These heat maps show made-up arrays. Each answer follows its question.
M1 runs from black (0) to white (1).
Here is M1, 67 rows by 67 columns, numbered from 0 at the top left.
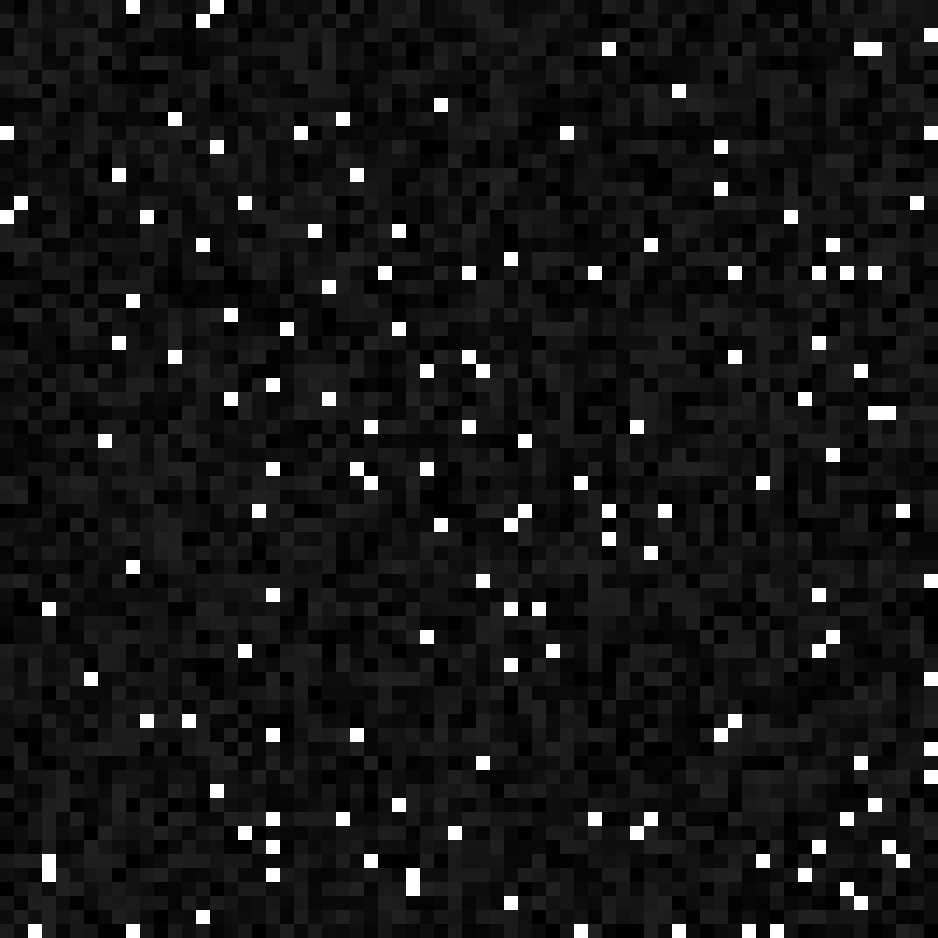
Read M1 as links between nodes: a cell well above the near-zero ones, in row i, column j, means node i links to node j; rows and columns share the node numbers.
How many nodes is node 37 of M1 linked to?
2
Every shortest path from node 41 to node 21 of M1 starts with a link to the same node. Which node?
node 66
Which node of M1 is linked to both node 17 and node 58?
node 46
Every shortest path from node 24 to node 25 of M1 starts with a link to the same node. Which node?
node 8
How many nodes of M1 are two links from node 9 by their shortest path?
6
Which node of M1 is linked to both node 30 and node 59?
node 45
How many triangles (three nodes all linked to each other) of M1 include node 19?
2
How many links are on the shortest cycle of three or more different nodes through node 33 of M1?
4
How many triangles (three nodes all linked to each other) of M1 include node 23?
0
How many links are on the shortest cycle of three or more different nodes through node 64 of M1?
5
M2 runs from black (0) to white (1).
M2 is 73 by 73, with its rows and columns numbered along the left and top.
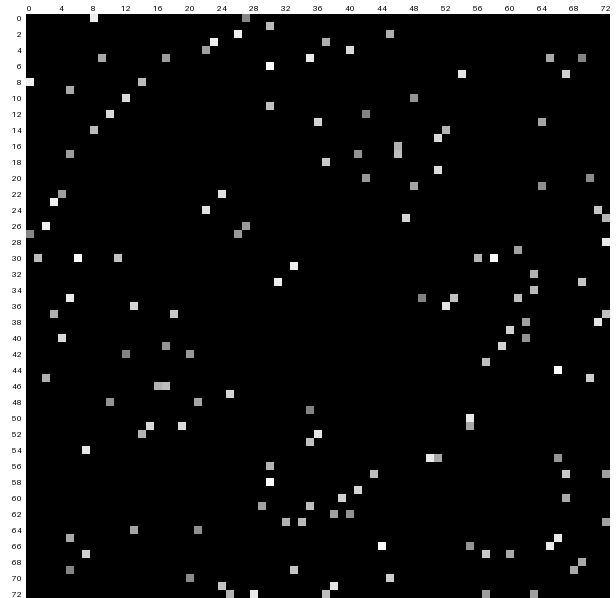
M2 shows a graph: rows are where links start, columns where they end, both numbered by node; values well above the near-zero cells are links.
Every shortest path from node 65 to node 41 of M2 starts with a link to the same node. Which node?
node 5
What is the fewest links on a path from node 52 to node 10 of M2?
6
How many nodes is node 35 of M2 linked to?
4
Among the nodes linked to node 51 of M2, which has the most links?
node 55
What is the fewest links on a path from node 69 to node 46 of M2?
3
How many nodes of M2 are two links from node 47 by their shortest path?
1
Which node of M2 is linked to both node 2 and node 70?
node 45
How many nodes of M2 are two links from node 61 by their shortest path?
3
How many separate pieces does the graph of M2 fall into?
5
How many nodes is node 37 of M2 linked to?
3
